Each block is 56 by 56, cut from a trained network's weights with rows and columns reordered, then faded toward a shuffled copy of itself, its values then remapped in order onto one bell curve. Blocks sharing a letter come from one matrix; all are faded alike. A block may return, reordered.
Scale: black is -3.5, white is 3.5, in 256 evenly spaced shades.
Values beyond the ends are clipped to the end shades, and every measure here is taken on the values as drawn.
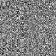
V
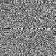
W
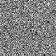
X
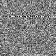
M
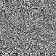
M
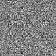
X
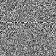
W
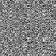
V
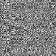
V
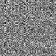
V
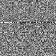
M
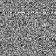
M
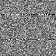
W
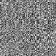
V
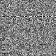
W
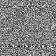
W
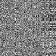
V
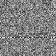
W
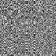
V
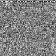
M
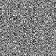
X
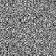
V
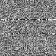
M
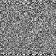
M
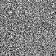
X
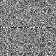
W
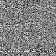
M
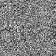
X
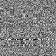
W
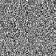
X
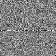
M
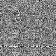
M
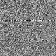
W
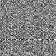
W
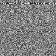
W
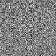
V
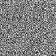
V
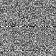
M
